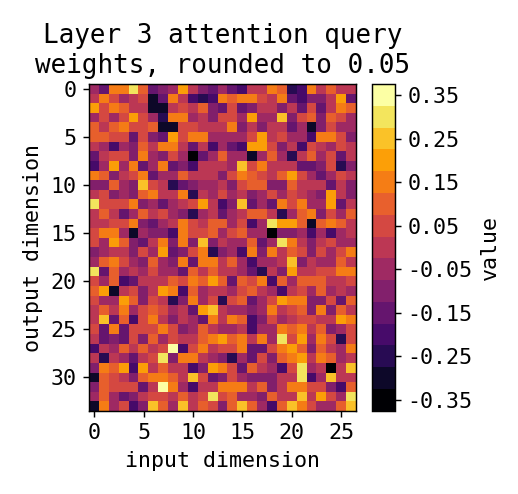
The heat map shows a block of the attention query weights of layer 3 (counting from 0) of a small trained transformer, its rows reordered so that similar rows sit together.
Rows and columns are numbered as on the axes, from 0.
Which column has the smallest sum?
22
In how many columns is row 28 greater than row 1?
12
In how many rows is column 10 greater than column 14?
11
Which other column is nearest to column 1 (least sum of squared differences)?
14
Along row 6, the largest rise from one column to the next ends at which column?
16
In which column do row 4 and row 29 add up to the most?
3
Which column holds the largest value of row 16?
19
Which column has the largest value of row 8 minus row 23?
15
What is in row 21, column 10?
0.1
